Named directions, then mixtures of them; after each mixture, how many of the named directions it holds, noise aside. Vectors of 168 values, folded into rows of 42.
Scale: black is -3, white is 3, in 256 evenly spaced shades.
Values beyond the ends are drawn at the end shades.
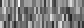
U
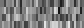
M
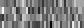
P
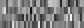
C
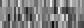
two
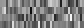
one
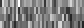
one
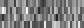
three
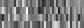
two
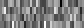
two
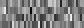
one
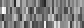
four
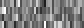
four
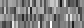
two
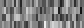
one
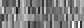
two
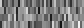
two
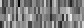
one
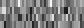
four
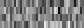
one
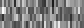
three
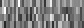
two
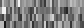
three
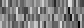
three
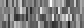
two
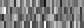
four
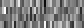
three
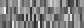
one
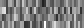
three
